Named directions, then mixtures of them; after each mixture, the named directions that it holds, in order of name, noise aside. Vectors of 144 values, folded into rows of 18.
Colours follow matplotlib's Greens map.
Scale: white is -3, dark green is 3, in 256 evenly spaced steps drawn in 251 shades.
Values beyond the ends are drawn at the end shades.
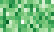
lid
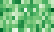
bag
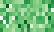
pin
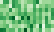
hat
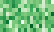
hat, lid.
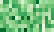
hat.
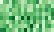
hat.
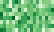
bag, hat.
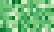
bag, hat, lid.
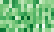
hat.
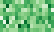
lid, pin.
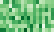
hat.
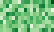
bag, lid, pin.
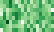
bag, lid.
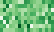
pin.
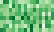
hat.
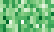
hat, lid, pin.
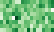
bag, hat, pin.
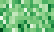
bag, pin.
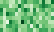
lid.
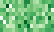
pin.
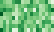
bag.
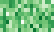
lid.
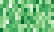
hat, lid.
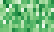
bag, hat, pin.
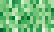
bag, hat.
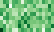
bag, hat, pin.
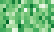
bag, lid, pin.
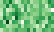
bag, lid, pin.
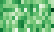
bag.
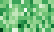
bag, pin.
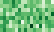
hat, lid.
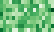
bag.
